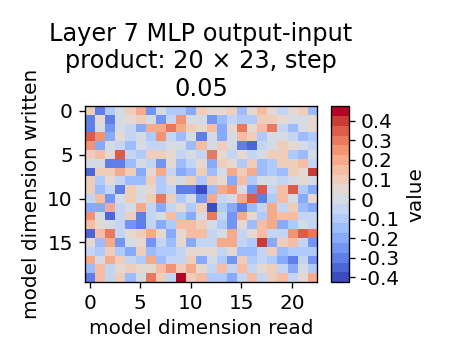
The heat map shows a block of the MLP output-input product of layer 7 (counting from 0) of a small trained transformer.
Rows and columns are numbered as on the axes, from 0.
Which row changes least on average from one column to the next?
16
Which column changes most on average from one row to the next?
0
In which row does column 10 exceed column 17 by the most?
10
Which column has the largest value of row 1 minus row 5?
9
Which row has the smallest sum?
11
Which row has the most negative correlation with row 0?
19
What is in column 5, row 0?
0.2
